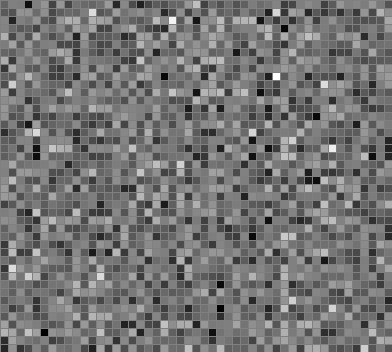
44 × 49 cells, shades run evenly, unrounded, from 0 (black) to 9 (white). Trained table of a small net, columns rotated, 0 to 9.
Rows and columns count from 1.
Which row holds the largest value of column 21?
41
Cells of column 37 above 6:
5
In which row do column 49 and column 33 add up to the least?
12
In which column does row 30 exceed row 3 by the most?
37
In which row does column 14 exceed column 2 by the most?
3
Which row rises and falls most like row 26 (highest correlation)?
11
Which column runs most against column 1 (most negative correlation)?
46
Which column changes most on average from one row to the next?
34
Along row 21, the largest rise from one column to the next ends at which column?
23
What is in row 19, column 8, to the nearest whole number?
6
